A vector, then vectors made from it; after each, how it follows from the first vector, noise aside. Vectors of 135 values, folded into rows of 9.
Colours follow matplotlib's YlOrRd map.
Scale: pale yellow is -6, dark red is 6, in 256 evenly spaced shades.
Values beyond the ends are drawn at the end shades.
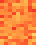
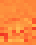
reversed, partly zeroed.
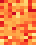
scaled up.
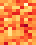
wrapped around, scaled up.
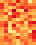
wrapped around, negated, scaled up.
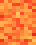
sign-scrambled.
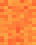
reversed, negated, shrunk.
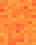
reversed, negated, shrunk.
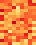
wrapped around, scaled up.
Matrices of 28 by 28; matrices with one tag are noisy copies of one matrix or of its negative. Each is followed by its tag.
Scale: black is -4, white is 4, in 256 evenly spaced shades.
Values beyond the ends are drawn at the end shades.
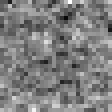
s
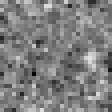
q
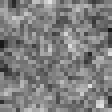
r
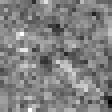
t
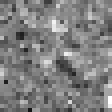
t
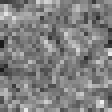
r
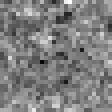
s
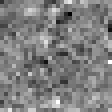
s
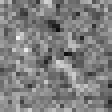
t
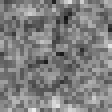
s
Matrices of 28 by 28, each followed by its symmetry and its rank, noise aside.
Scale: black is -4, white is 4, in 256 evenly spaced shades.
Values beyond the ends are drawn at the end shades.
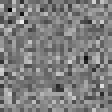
no symmetry, rank six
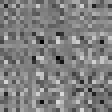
symmetric, rank three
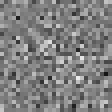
symmetric, rank six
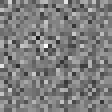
symmetric, rank six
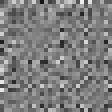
symmetric, rank four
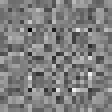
symmetric, rank three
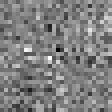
antisymmetric, rank six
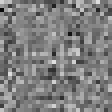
no symmetry, rank six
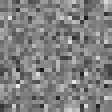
antisymmetric, rank six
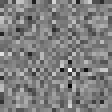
symmetric, rank four
